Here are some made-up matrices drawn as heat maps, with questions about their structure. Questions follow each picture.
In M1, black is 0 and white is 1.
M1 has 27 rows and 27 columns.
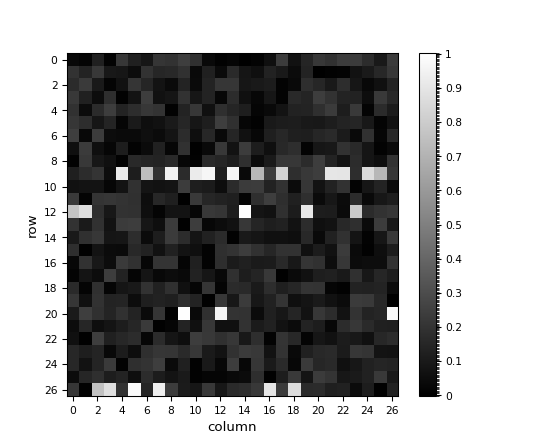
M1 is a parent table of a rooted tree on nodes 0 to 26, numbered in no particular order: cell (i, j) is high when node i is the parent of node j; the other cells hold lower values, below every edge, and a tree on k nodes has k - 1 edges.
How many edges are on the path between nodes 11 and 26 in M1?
3
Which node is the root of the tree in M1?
20
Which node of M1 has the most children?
9
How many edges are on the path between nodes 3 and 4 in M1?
4
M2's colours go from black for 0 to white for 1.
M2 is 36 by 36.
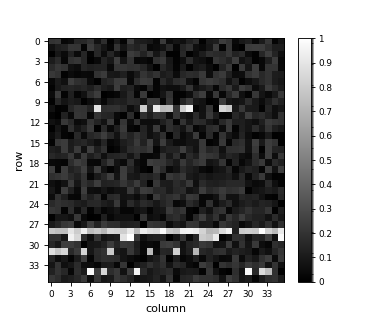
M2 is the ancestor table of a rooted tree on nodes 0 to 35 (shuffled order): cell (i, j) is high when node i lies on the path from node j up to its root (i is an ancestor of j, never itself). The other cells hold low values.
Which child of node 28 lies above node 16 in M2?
10
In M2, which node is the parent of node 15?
31
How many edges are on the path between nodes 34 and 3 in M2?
3
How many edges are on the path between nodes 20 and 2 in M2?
4
